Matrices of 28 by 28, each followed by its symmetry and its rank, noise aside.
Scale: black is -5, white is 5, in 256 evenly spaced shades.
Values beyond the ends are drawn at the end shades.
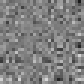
no symmetry, rank four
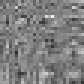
no symmetry, rank four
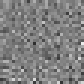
no symmetry, rank six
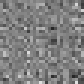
no symmetry, rank four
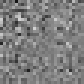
no symmetry, rank six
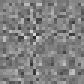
symmetric, rank three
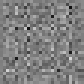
no symmetry, rank three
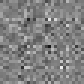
no symmetry, rank four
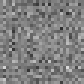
no symmetry, rank six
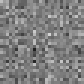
no symmetry, rank four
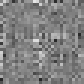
no symmetry, rank three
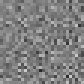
no symmetry, rank four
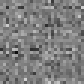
no symmetry, rank six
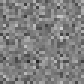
antisymmetric, rank six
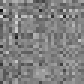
no symmetry, rank four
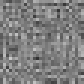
antisymmetric, rank four
